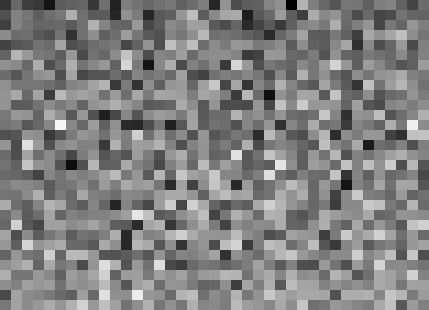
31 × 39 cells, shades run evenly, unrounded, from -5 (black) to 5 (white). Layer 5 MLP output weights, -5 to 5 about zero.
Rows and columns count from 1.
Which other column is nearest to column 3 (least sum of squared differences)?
4
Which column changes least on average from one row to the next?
24
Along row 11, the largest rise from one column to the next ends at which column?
26
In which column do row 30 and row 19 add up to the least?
16
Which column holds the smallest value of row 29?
22
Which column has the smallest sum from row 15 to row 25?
7
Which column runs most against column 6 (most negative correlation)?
12
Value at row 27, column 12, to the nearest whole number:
-2
